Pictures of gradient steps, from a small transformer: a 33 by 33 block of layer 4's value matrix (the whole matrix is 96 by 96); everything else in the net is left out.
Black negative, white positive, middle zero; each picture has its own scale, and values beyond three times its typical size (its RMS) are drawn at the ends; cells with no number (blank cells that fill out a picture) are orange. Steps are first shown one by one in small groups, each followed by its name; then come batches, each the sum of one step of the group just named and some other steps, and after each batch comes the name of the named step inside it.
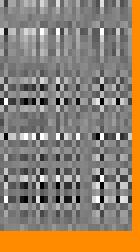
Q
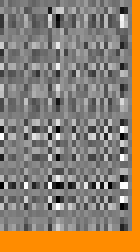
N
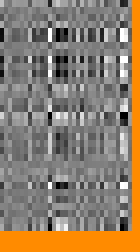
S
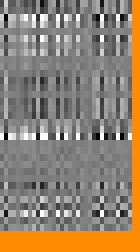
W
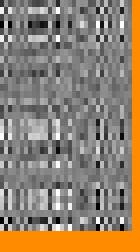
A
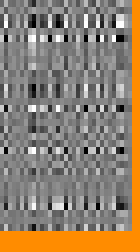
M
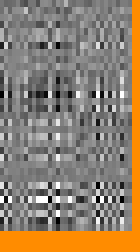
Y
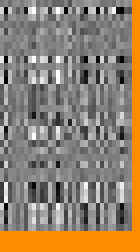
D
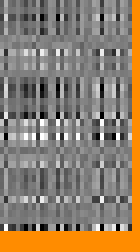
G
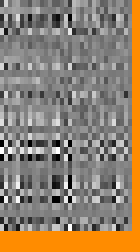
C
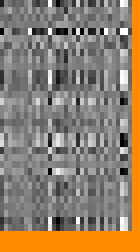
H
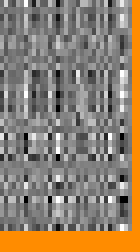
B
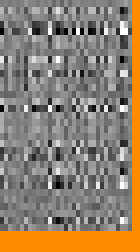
H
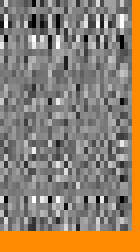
M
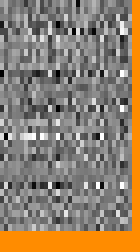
W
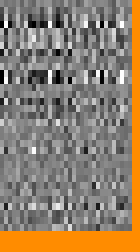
M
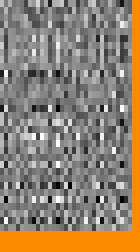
W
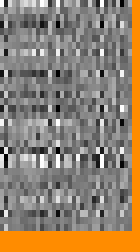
G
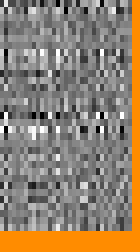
D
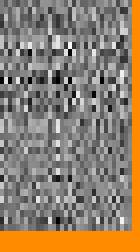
Y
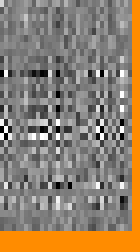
B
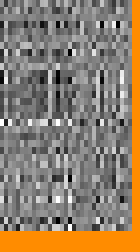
Y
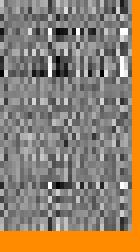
S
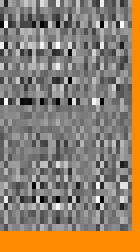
Q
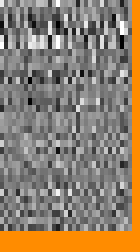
M
